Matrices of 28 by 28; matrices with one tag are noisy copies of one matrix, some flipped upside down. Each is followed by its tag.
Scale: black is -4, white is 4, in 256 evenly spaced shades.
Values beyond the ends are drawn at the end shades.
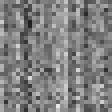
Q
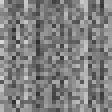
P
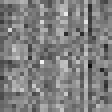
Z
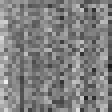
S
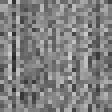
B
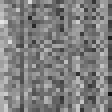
S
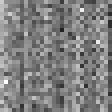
S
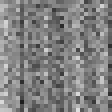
S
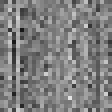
B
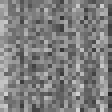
S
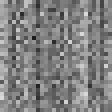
P
